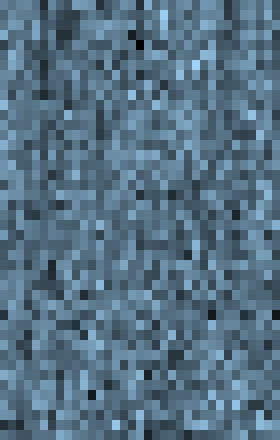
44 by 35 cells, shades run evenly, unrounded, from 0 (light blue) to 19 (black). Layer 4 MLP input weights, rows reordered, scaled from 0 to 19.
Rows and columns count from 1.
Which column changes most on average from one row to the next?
20
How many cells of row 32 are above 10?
12
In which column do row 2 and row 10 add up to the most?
6
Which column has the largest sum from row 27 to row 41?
4
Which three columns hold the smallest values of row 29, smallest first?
13, 24, 10
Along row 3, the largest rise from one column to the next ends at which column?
22
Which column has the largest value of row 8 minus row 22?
18
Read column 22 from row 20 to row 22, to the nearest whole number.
15 10 10
